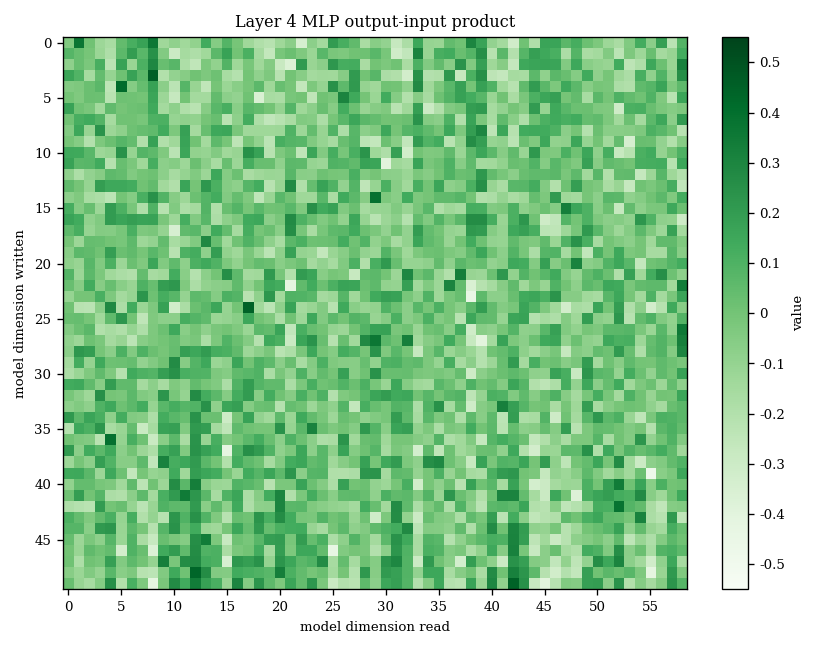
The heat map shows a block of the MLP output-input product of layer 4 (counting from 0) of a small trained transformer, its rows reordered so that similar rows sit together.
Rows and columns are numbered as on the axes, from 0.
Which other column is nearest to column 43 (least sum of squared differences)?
35
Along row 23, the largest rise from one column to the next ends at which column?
39
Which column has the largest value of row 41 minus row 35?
41
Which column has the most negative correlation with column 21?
58
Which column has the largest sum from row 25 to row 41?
12
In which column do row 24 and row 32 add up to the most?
17
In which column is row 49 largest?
42
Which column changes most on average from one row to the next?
52
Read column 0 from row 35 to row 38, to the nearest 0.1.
-0.2 0 0.2 -0.1
